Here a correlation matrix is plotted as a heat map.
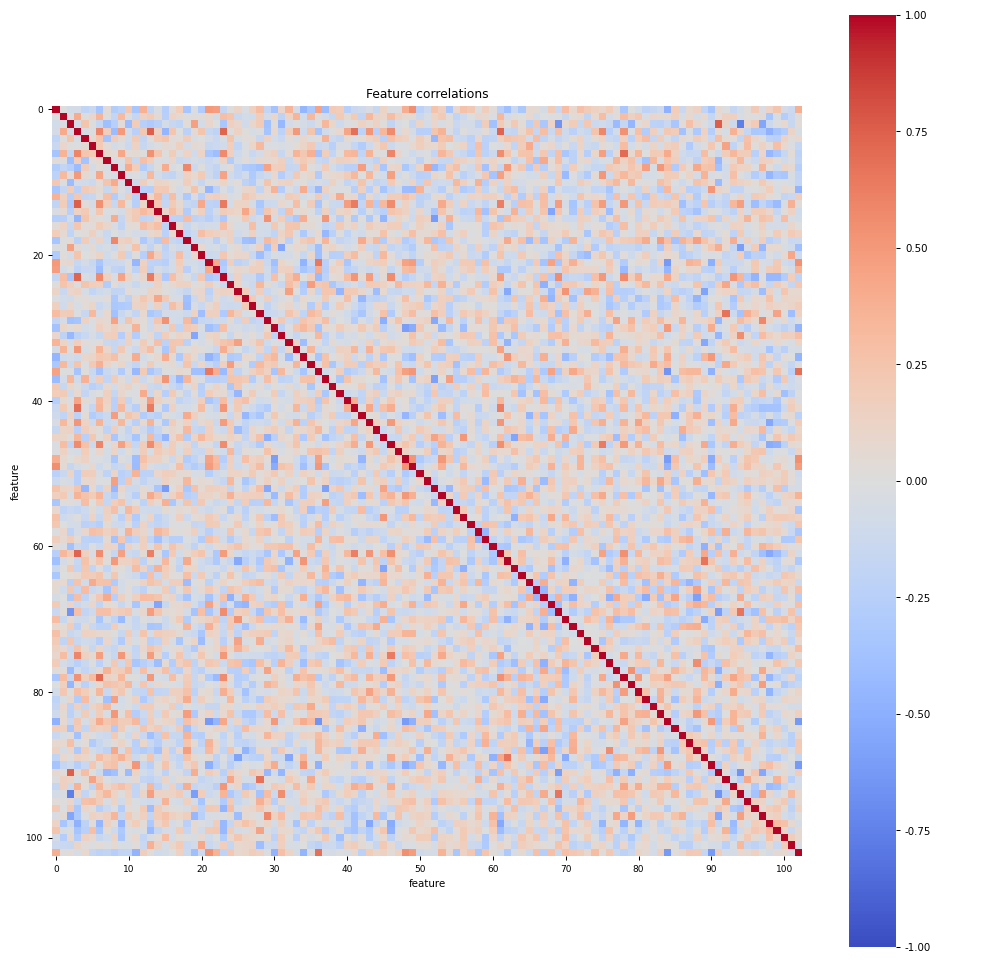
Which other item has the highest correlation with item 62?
89
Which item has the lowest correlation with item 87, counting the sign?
65
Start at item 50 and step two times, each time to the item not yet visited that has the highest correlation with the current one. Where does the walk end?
90
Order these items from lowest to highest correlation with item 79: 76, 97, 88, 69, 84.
88, 76, 84, 69, 97
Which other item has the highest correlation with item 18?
8
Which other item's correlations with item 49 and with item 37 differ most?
0
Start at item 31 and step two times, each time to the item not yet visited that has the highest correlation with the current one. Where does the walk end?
69
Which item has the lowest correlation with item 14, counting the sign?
68
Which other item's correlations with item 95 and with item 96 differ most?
78
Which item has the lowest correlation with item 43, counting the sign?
98
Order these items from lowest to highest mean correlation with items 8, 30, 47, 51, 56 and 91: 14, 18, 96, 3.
3, 14, 96, 18
